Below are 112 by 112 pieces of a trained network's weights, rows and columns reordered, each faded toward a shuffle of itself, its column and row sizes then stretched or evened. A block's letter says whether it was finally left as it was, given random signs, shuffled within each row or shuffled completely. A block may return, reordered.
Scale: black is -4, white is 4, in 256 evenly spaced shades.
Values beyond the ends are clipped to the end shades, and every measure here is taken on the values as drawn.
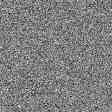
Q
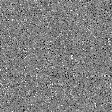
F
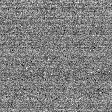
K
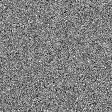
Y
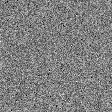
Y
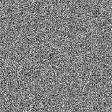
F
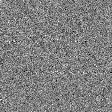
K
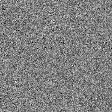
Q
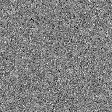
Y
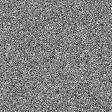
Y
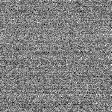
F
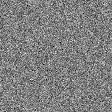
K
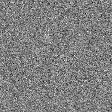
K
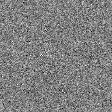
Q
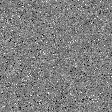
Y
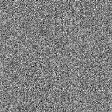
F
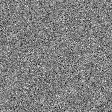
Y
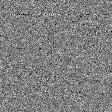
K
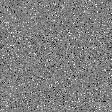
K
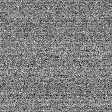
K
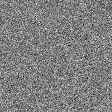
K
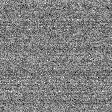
K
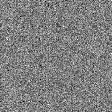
F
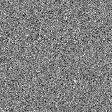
K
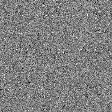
Q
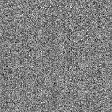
F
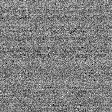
F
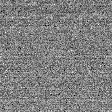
F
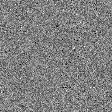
Q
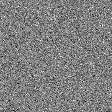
K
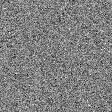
Y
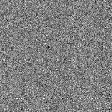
F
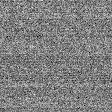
K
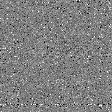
F
